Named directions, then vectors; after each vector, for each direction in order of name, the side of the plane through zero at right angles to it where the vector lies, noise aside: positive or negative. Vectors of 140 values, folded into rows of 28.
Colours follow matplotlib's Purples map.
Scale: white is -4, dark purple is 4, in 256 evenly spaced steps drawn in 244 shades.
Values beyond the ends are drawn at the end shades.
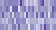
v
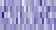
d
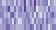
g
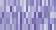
positive, negative, negative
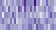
negative, positive, negative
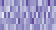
negative, negative, negative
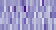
negative, positive, positive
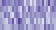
negative, negative, positive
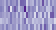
negative, positive, positive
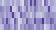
positive, positive, negative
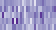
positive, negative, positive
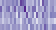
negative, positive, positive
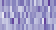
negative, negative, positive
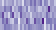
positive, positive, negative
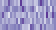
positive, positive, positive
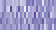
positive, negative, negative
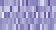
negative, negative, negative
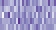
negative, negative, negative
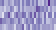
negative, negative, negative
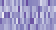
negative, negative, negative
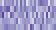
positive, positive, positive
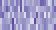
positive, positive, positive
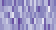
negative, negative, positive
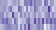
positive, positive, negative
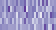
negative, positive, positive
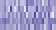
positive, negative, negative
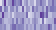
positive, negative, positive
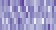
negative, negative, positive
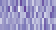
negative, positive, positive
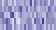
positive, positive, negative
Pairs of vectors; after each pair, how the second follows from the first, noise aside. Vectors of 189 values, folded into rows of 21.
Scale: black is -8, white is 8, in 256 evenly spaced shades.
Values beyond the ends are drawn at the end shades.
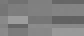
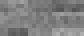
wrapped around, negated.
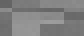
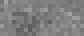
negated, partly zeroed.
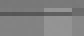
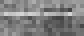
negated, scaled up.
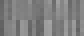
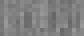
wrapped around, negated, shrunk.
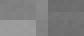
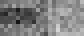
wrapped around, negated, scaled up.
